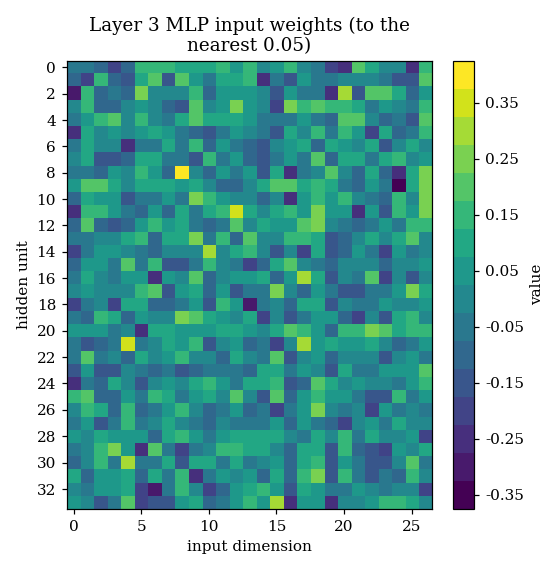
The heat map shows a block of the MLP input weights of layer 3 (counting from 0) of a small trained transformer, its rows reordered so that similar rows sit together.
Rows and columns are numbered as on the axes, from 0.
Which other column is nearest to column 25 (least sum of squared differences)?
15
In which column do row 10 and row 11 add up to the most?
26
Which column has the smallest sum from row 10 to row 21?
0
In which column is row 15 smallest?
13
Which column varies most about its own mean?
16
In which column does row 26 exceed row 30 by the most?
8
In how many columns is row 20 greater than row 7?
20
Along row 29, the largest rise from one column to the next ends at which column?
6
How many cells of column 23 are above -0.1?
21
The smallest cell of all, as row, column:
9, 24
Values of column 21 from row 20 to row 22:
0.15 0.05 0
